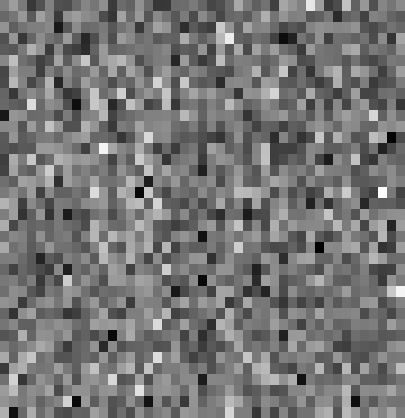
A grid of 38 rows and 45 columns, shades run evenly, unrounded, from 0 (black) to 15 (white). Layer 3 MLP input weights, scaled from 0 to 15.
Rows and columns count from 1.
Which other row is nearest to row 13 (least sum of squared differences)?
16
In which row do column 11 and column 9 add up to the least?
37
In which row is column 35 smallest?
19
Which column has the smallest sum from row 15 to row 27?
23
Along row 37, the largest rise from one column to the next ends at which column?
10
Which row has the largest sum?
36
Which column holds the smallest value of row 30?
24
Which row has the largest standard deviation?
18
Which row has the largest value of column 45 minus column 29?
27
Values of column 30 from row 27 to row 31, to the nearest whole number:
2 7 7 7 5
